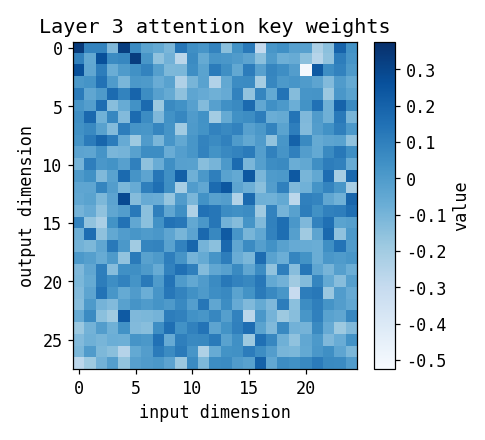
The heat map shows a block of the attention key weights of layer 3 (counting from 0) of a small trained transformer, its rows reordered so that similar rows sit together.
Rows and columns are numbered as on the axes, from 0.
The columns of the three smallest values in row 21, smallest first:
19, 22, 0
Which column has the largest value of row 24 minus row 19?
11
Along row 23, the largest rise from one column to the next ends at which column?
4
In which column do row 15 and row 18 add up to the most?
8
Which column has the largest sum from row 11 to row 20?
13
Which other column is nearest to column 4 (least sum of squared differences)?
24
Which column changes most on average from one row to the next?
15
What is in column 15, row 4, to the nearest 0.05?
-0.15
